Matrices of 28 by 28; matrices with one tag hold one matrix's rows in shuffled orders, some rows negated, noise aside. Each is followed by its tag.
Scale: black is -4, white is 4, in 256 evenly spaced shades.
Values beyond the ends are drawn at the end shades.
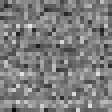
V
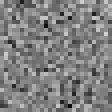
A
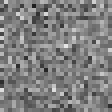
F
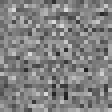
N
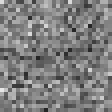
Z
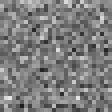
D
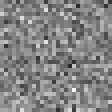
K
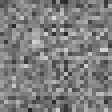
N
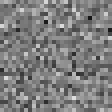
K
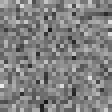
K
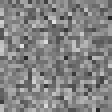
F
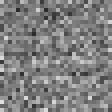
F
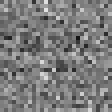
D
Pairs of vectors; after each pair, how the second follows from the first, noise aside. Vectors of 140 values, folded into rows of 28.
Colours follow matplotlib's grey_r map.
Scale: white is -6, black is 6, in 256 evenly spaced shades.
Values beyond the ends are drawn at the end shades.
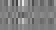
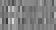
wrapped around.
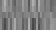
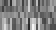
negated, scaled up.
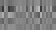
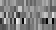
reversed, scaled up.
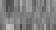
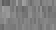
wrapped around, negated, shrunk.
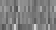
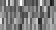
reversed, scaled up.
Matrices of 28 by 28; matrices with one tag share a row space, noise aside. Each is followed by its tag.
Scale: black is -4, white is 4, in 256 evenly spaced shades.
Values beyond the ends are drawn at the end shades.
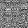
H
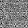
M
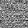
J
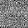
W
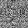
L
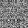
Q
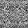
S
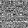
J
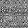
M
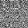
S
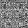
H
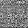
Q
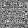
H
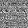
M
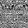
J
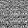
S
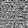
J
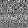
Q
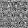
Q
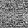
J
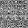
Q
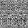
Q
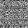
S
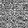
J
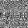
S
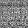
Q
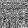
H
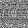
M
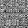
H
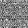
M
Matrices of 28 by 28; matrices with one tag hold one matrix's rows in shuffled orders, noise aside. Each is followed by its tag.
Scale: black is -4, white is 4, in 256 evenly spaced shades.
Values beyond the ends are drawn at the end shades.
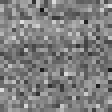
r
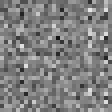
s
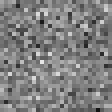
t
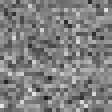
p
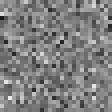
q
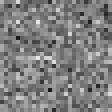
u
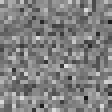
r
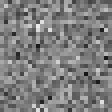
t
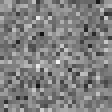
t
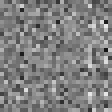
s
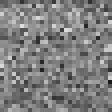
r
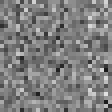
s
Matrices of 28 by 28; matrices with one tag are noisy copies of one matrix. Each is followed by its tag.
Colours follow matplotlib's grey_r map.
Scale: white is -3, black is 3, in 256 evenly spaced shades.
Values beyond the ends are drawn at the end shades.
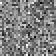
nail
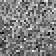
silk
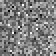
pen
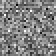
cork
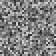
pen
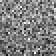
silk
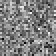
nail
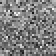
silk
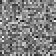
cork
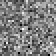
pen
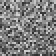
silk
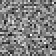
cork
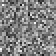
pen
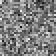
nail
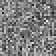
nail
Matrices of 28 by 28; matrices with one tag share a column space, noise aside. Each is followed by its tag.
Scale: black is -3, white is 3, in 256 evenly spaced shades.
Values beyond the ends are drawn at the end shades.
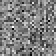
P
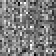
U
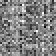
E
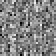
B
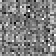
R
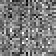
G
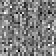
U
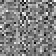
E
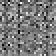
E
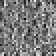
B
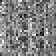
G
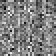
R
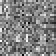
R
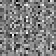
E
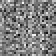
E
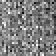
U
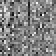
B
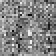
G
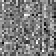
G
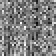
U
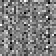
E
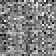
E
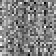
U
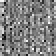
R
